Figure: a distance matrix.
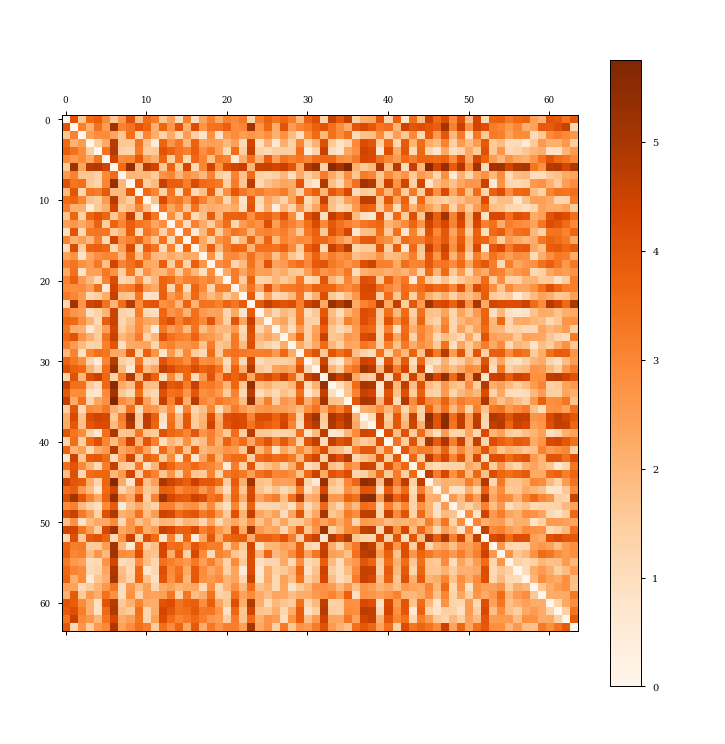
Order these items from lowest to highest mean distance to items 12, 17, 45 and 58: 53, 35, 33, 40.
40, 53, 33, 35
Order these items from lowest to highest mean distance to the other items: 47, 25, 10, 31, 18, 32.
10, 25, 31, 18, 47, 32
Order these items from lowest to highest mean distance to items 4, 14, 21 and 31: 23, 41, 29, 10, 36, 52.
10, 36, 41, 29, 52, 23
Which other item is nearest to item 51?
49
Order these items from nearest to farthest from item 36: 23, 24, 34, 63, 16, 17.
16, 17, 23, 24, 34, 63
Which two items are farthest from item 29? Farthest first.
47, 45
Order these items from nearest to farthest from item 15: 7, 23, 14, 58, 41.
41, 58, 7, 14, 23
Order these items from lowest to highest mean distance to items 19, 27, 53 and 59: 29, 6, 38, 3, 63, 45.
3, 45, 29, 63, 38, 6
